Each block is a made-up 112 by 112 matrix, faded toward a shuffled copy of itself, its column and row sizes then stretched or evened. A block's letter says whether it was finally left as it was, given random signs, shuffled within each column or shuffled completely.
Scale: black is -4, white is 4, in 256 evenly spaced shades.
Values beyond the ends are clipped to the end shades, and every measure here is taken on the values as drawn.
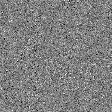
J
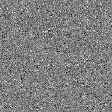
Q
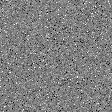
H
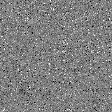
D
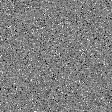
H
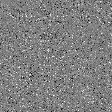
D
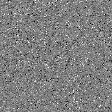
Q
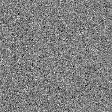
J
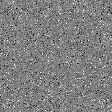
Q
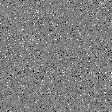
D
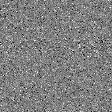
D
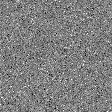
H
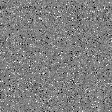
Q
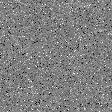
H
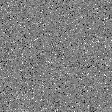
J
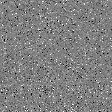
D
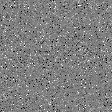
D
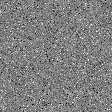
H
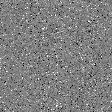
J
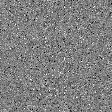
J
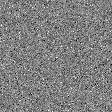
H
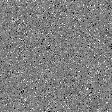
J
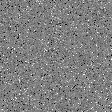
H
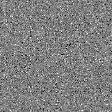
Q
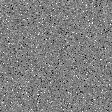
H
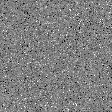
J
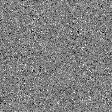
D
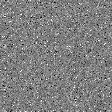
Q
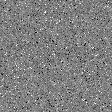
H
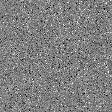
J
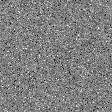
H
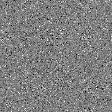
D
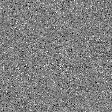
D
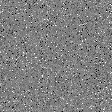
J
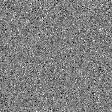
D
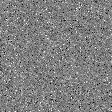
H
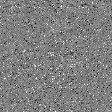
Q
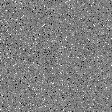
J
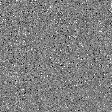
D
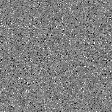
Q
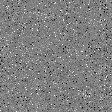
J
